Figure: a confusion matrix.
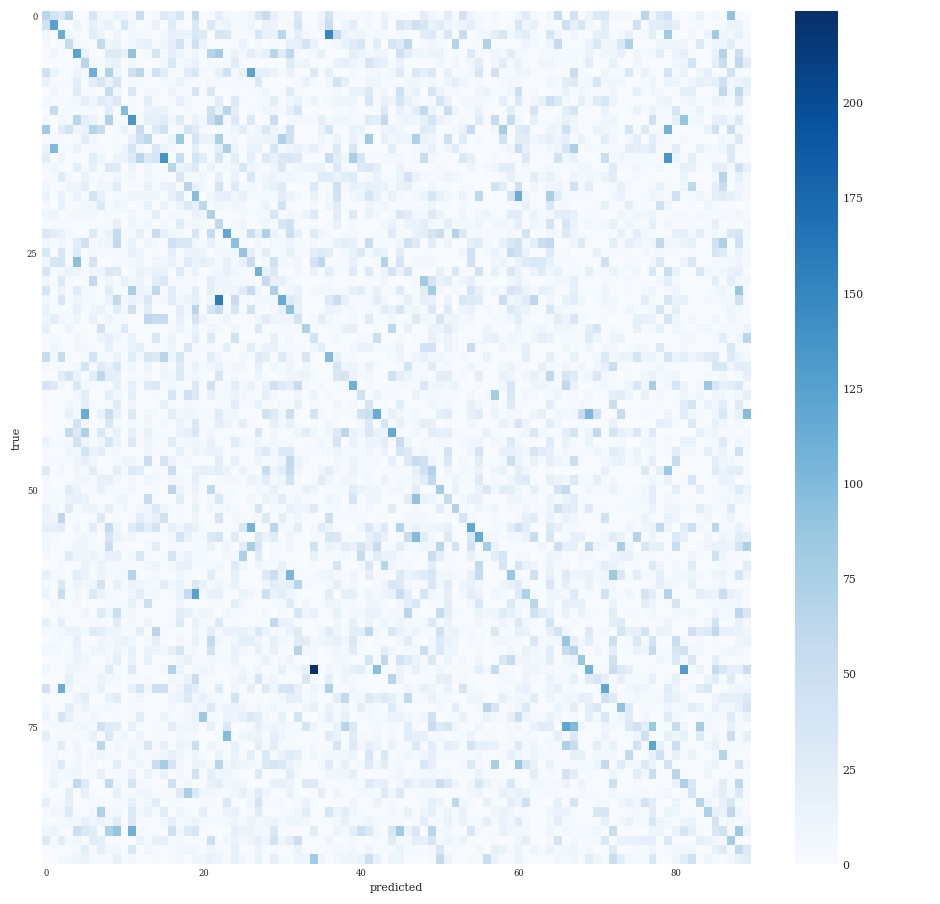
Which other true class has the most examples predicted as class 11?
86
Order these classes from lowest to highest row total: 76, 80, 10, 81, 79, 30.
80, 76, 10, 81, 79, 30
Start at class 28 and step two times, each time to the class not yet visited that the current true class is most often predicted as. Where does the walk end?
79
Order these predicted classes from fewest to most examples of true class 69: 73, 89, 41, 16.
41, 73, 89, 16
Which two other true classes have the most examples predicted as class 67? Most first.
75, 14
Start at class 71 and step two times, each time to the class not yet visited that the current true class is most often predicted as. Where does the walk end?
36
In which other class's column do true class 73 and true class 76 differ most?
23
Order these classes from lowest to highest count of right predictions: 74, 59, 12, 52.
74, 12, 52, 59
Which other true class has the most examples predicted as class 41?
13
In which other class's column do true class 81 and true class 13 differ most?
17
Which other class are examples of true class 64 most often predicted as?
29
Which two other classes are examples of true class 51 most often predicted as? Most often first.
47, 13
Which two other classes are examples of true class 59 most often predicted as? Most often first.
31, 72
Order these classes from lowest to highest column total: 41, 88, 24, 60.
24, 41, 60, 88
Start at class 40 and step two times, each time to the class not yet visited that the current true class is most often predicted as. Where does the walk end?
25
